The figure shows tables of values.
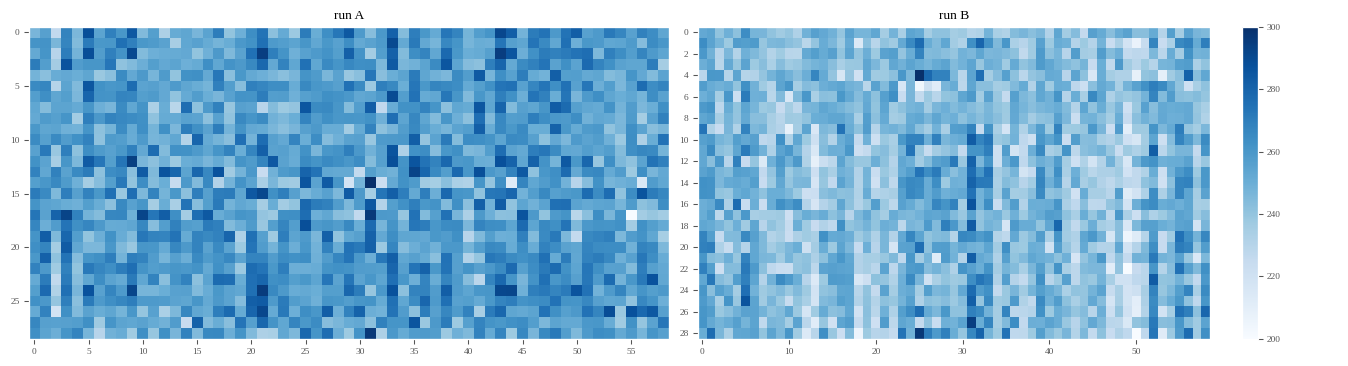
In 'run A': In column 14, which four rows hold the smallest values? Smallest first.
27, 10, 17, 15
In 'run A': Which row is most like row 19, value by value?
20
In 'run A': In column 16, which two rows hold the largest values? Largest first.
17, 18
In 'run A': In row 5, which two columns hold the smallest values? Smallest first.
2, 31
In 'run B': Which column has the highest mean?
31
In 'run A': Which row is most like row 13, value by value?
18
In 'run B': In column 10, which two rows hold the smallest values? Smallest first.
9, 6
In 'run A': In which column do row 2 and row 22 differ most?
43
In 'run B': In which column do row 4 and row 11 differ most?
25
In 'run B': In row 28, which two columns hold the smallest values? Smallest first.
50, 18
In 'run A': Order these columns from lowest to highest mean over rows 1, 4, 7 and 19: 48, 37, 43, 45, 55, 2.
2, 37, 55, 45, 43, 48
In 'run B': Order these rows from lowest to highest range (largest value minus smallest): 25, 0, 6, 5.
0, 6, 5, 25
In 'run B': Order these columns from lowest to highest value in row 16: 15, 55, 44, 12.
12, 15, 44, 55
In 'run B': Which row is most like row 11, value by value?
23
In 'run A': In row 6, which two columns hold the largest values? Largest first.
33, 5
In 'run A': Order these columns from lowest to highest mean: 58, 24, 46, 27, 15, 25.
24, 58, 15, 46, 27, 25
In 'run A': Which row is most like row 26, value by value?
23
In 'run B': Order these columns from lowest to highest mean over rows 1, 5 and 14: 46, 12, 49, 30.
49, 30, 12, 46
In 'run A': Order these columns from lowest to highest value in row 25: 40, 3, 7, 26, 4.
4, 26, 40, 7, 3
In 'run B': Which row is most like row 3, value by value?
17
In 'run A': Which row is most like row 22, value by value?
25
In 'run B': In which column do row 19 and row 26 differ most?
35
